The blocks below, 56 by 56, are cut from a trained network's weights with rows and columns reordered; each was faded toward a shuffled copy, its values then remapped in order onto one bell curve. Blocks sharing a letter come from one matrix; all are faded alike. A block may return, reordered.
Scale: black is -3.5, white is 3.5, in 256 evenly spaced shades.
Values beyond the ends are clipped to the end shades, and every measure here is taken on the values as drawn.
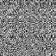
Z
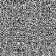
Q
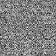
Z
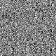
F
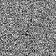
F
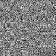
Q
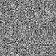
Q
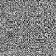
Z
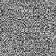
Q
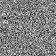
F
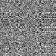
Z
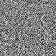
F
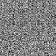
Q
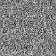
Q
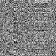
Z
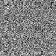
Q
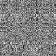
Z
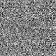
F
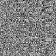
Q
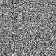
F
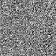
F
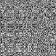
Z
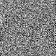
F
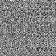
Q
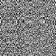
Z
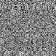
Z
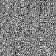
Q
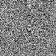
F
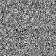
F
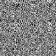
Z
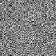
Q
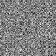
Q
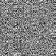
Q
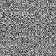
Q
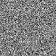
F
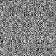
Z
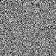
Q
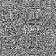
Z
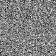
F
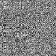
Z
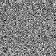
F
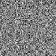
F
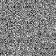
F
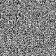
F
